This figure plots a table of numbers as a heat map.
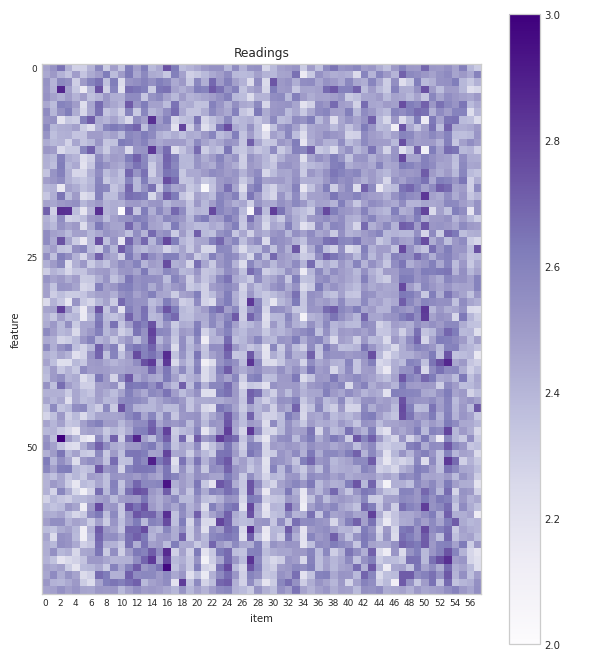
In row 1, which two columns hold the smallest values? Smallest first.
34, 41
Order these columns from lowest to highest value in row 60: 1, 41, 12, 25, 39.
25, 39, 1, 12, 41
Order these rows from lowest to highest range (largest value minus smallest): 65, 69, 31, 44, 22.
69, 22, 44, 31, 65
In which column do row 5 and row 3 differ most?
41
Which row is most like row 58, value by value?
61
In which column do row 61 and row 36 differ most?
50
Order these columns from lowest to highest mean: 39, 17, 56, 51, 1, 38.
56, 1, 17, 38, 39, 51
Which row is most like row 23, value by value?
32
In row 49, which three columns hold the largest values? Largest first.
2, 12, 23
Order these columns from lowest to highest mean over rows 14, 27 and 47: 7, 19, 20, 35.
19, 35, 20, 7
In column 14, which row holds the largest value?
52
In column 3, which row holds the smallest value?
31
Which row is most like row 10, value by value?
44
